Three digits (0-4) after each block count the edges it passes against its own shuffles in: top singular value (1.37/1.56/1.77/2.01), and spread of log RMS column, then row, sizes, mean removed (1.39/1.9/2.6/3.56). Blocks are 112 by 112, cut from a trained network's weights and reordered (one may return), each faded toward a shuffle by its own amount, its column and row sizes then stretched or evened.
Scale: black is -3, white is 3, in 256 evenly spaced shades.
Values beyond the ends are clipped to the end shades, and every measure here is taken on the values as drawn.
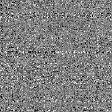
1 2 3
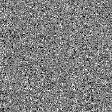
1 2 1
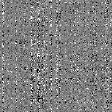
0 4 3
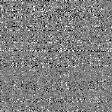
0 2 4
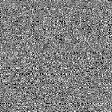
2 1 3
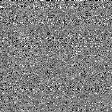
0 1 3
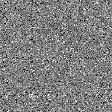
0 1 2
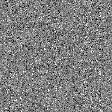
0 2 0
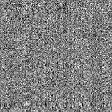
3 1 1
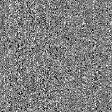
1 3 0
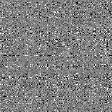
0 3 4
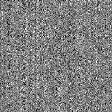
3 2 1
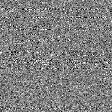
1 0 3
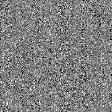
0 3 0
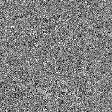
2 2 1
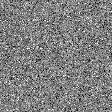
1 0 1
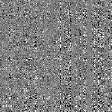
3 4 2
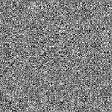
3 1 2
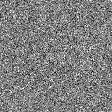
1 0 0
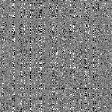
3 4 3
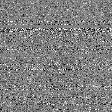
0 0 4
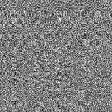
4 1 0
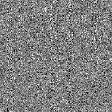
3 3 0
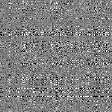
3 3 4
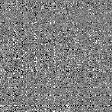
0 3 3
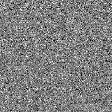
3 0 2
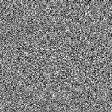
3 0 2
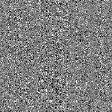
1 3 1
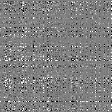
1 4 4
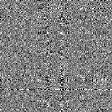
4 3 3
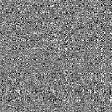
4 3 3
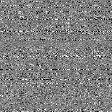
1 1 4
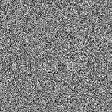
3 0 0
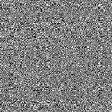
4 1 3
